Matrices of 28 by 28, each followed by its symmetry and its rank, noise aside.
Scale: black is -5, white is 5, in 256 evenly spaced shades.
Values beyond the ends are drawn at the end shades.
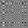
no symmetry, rank two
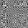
no symmetry, rank four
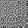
symmetric, rank four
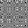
no symmetry, rank three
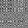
no symmetry, rank two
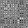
symmetric, rank four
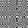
no symmetry, rank two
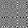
antisymmetric, rank two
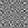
antisymmetric, rank two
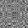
no symmetry, rank three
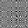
no symmetry, rank two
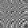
symmetric, rank two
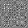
symmetric, rank four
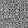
no symmetry, rank four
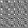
symmetric, rank two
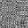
no symmetry, rank four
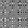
antisymmetric, rank two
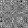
symmetric, rank three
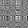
no symmetry, rank two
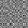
no symmetry, rank three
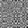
no symmetry, rank three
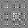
symmetric, rank two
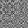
symmetric, rank three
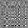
no symmetry, rank two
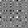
symmetric, rank two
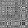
symmetric, rank two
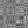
antisymmetric, rank two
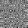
no symmetry, rank four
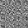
no symmetry, rank four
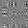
antisymmetric, rank two
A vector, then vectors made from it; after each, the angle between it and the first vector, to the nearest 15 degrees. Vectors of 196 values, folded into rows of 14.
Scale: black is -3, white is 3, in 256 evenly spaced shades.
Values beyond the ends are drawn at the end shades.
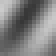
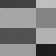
90 degrees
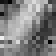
150 degrees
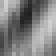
15 degrees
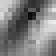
15 degrees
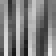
105 degrees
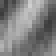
165 degrees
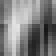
135 degrees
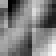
120 degrees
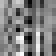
75 degrees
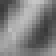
165 degrees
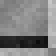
90 degrees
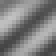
75 degrees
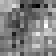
45 degrees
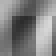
30 degrees
